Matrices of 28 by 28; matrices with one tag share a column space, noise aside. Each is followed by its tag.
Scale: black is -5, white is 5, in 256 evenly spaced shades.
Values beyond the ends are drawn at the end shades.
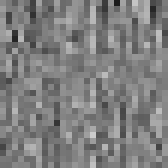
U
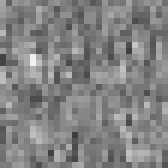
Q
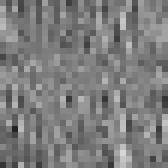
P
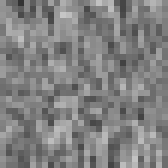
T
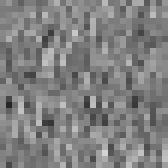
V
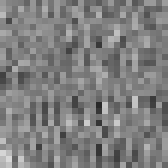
V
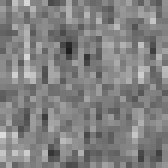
Q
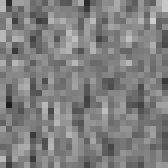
U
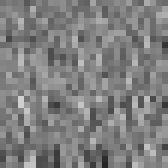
V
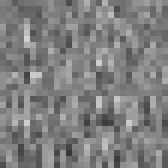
V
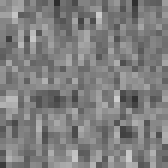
P
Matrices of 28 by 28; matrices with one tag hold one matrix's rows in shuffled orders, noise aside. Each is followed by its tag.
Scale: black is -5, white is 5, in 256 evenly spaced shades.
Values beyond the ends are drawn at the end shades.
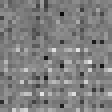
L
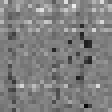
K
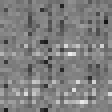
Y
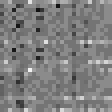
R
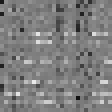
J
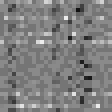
K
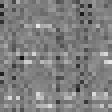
J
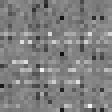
L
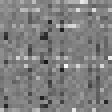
Y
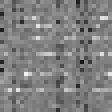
J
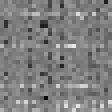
Y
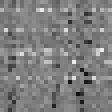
K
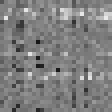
R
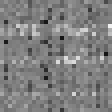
Y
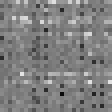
L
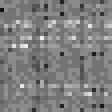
L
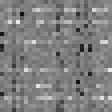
J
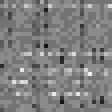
L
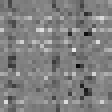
K
